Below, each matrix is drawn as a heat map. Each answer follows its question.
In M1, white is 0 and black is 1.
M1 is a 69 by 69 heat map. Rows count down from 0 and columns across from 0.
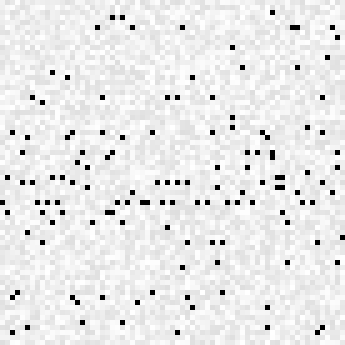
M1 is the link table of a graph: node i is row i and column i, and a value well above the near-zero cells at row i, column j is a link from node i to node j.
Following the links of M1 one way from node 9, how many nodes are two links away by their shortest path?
1
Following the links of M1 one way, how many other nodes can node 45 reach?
5
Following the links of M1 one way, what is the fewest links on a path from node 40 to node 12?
6
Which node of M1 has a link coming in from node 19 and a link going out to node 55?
node 35
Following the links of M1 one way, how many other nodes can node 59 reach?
11
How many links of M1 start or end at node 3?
3
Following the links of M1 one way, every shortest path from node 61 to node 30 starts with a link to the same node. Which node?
node 38
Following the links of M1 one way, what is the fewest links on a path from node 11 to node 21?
5
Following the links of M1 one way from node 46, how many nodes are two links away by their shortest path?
6
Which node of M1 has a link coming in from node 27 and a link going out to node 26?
node 5
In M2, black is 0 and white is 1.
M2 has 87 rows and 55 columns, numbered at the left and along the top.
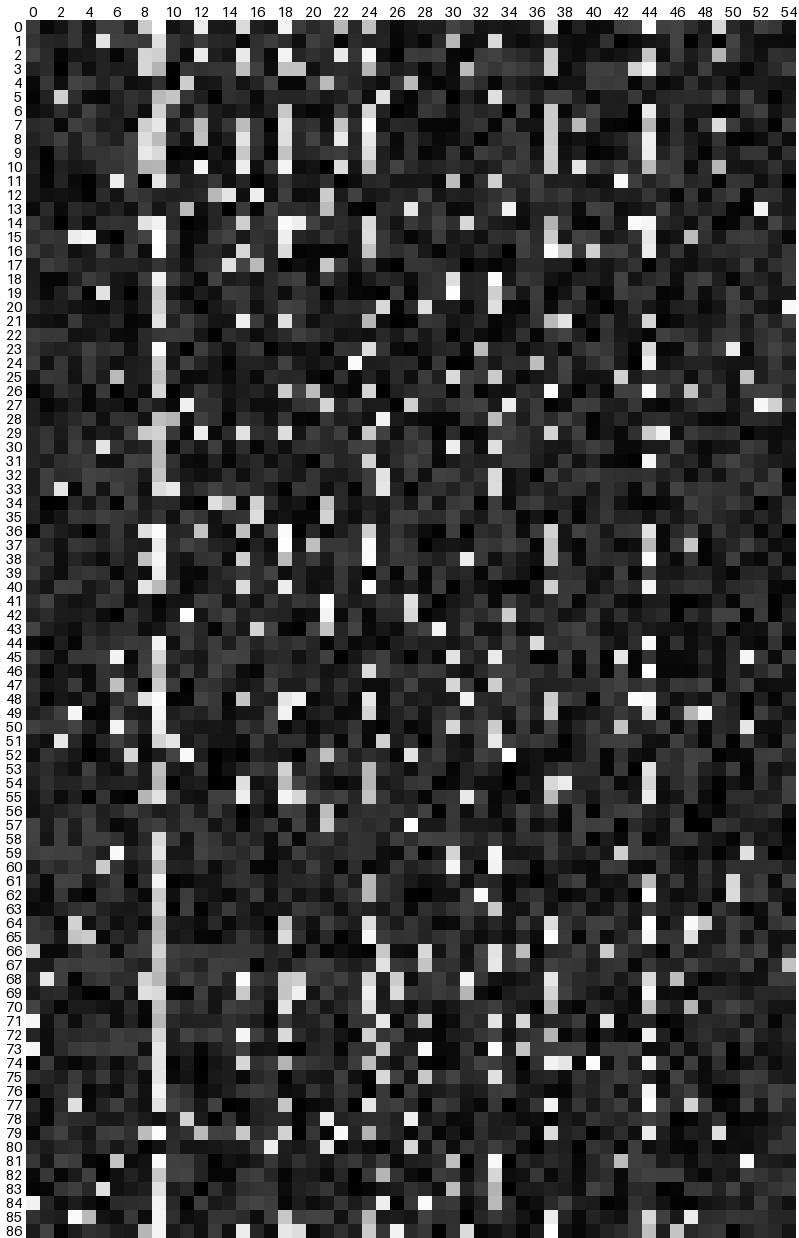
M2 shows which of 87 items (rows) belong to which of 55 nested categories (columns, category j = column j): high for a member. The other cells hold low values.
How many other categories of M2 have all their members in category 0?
2
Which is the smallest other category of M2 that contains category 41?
35
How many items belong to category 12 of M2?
8
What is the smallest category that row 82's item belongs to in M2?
25
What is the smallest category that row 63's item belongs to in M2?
33
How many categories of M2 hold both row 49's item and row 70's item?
6
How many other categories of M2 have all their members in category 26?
2
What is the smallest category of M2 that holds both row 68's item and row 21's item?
15
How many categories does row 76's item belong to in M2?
2
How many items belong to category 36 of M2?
2
